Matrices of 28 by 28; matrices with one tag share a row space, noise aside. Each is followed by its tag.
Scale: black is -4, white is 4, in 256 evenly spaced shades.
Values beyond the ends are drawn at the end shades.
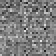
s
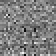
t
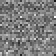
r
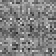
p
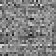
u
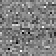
p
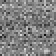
s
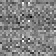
p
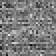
u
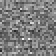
p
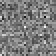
s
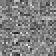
p
